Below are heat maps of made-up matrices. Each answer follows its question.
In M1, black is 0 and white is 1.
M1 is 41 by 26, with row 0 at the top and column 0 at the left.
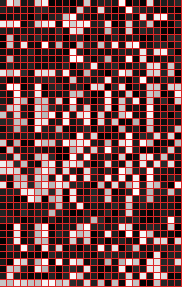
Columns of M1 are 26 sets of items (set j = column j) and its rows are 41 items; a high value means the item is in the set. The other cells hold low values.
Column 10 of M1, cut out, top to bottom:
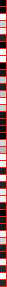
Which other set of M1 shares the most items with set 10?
15
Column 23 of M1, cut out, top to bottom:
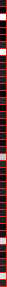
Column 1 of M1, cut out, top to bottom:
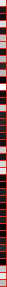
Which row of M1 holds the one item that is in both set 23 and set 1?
39
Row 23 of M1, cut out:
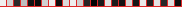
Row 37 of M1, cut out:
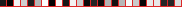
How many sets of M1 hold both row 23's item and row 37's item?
7
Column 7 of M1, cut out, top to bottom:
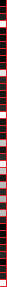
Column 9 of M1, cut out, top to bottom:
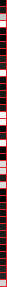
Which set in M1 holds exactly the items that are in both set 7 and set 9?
0
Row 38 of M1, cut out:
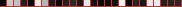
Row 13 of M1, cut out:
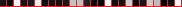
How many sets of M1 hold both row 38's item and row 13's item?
4
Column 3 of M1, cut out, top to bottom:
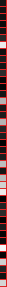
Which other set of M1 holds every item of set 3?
6
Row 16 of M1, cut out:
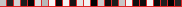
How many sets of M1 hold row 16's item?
12
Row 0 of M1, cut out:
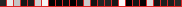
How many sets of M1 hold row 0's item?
7
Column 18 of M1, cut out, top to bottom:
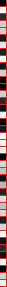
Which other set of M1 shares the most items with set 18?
11
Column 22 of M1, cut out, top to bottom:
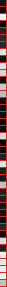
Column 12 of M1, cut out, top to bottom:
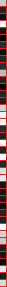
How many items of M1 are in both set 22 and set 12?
4
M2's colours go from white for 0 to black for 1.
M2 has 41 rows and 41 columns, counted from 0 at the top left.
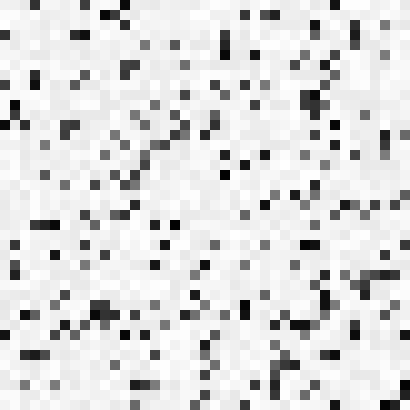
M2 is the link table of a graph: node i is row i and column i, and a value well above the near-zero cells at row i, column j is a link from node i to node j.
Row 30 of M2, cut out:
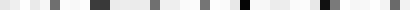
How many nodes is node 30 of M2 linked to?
9
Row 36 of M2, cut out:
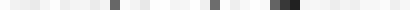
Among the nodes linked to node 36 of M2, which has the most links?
node 27
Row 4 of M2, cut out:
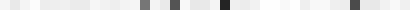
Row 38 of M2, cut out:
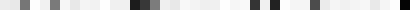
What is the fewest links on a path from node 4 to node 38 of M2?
2
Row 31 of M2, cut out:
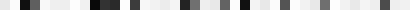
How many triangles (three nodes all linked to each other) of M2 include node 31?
8
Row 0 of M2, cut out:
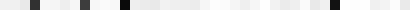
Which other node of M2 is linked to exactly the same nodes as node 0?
node 7
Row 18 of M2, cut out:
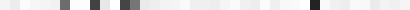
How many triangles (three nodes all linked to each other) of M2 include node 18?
4
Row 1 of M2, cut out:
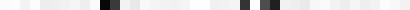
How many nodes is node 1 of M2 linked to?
5
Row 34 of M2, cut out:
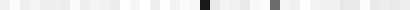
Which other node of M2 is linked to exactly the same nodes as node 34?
node 37
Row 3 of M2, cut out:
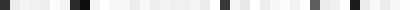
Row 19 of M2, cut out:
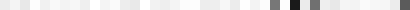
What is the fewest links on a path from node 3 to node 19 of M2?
2
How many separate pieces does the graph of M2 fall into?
2
